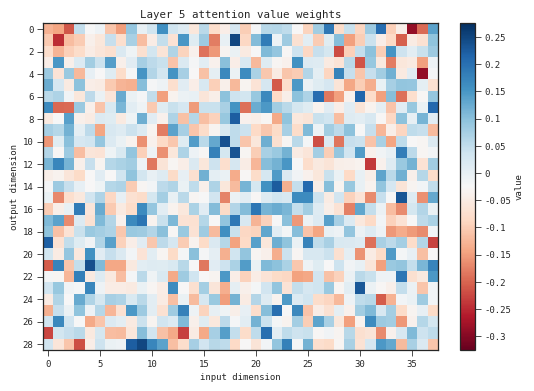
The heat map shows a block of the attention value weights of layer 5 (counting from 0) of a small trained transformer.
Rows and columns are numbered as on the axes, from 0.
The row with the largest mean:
14
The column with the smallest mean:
28
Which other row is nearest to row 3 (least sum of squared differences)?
18
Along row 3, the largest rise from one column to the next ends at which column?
31
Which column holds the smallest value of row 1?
1
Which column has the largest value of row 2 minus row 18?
33
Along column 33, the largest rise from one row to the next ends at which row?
4
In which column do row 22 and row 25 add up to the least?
25
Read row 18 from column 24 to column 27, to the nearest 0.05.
0.1 -0.1 -0.15 0
